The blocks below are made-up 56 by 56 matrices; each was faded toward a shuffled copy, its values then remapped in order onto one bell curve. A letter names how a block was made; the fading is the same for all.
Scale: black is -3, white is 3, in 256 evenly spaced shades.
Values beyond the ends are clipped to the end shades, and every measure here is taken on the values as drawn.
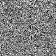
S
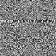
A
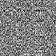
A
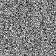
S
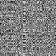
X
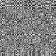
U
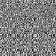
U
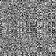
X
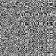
X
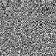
A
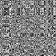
X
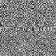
X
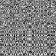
U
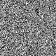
S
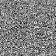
A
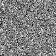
S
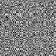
X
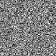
A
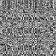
X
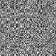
X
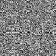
A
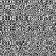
U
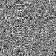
A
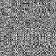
X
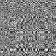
U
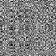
X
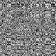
U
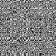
U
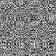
X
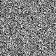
S
